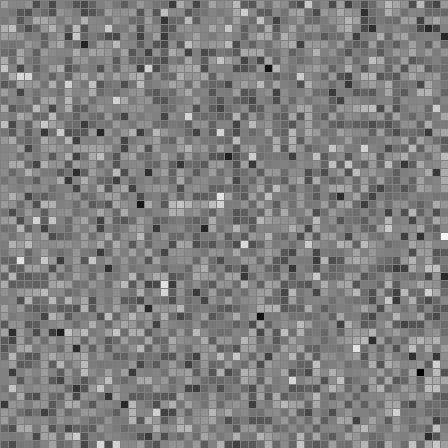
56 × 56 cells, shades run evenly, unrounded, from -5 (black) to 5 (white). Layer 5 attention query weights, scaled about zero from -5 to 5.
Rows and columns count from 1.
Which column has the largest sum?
23
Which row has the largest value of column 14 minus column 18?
4
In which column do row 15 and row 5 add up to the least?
21
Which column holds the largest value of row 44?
45
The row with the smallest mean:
34
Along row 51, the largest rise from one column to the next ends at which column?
17
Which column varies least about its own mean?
41
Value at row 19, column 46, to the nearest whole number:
3
